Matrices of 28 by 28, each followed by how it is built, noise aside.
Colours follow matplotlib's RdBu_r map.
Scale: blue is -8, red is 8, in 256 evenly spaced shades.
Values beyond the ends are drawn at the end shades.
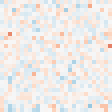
repeating columns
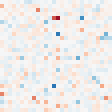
sparse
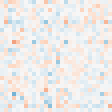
low rank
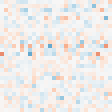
uneven rows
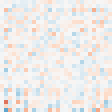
low rank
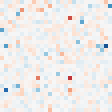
sparse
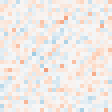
Hankel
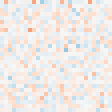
repeating columns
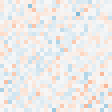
Hankel
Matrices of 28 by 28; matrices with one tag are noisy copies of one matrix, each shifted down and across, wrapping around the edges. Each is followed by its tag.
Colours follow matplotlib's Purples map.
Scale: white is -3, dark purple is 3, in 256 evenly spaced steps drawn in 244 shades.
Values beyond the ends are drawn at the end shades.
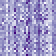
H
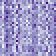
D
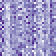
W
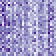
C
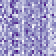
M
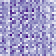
C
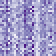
W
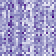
H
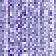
C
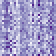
H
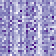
W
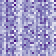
W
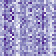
W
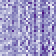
D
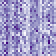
H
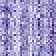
H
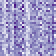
W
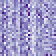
W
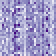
M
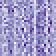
D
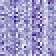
W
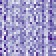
D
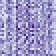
C
